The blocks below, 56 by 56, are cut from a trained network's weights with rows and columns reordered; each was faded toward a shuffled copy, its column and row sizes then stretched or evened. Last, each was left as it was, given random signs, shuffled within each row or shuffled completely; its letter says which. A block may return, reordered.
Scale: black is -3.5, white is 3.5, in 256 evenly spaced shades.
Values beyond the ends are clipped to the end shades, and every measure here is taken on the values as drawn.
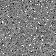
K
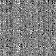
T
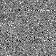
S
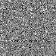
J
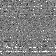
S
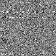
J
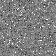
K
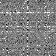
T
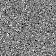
K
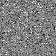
K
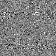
S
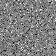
K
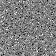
K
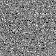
S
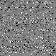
S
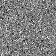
K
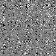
J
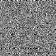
J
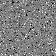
K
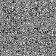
S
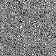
J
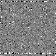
J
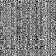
T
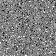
K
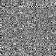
T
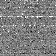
S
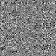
T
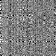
T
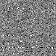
J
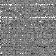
T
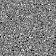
S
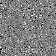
J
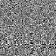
T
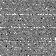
S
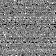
S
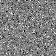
K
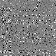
J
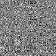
T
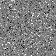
K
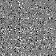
J
